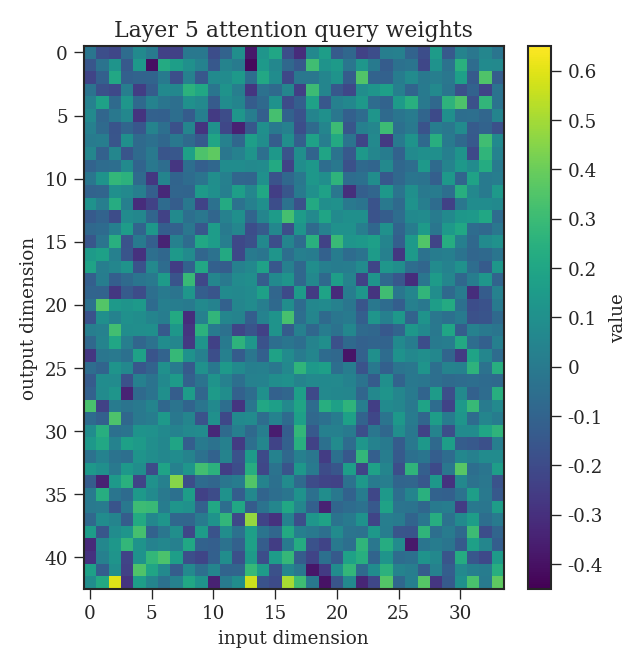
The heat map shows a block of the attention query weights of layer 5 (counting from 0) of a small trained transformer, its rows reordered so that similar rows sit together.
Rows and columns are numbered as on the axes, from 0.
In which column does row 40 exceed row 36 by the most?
30
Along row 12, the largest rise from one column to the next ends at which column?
18
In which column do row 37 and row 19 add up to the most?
13
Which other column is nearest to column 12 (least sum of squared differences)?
25
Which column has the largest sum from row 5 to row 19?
20
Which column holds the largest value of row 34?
7
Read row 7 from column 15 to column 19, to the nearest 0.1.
-0.1 0.1 -0.1 0.2 0
